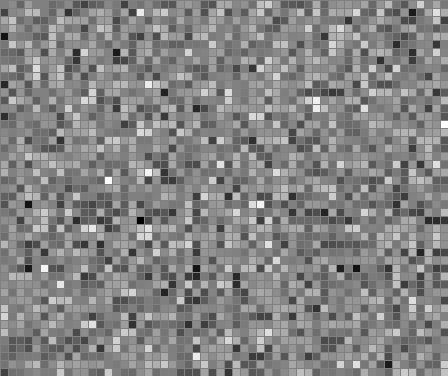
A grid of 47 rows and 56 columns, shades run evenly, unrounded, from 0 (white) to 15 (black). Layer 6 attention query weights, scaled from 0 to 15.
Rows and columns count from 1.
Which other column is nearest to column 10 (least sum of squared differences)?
3
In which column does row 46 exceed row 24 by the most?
49
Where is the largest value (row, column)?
28, 18
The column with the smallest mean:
35
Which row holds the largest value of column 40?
39
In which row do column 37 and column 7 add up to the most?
17
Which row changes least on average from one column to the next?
20
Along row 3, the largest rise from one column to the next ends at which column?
56
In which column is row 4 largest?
11
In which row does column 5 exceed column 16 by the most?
42
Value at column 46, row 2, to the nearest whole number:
9
